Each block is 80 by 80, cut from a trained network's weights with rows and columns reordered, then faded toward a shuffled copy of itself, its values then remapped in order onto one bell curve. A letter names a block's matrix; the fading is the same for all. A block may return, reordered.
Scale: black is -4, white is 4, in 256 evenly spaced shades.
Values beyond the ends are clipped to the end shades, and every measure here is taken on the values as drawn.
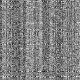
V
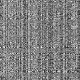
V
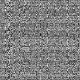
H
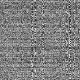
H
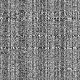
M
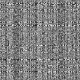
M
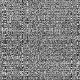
H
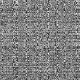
H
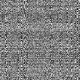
H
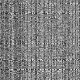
M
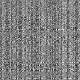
V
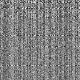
M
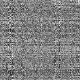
H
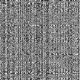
V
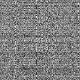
H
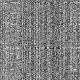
V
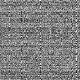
H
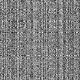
V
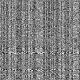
M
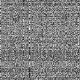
H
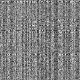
M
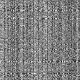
V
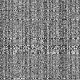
M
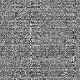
H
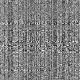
M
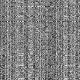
V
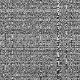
H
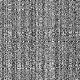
V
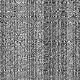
M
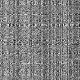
M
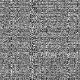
H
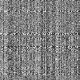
V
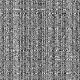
M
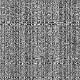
M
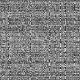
H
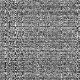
H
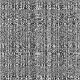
V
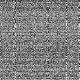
H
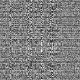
H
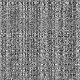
V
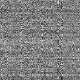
H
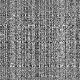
M
